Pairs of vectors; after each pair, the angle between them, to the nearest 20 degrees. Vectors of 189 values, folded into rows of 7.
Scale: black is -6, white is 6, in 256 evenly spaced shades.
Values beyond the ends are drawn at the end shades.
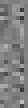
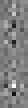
100 degrees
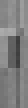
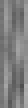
100 degrees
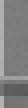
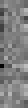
120 degrees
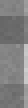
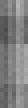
60 degrees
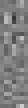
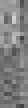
140 degrees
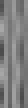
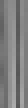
100 degrees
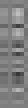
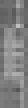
120 degrees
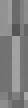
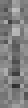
140 degrees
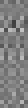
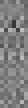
20 degrees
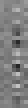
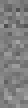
120 degrees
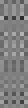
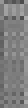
40 degrees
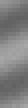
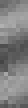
160 degrees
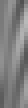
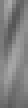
60 degrees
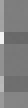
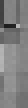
100 degrees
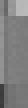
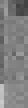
160 degrees
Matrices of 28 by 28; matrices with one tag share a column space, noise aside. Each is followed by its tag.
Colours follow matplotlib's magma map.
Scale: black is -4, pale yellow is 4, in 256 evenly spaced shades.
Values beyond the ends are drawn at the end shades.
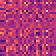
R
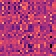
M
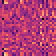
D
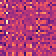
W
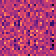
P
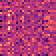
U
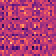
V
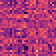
R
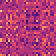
U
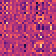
M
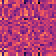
D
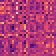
M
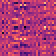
W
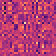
M
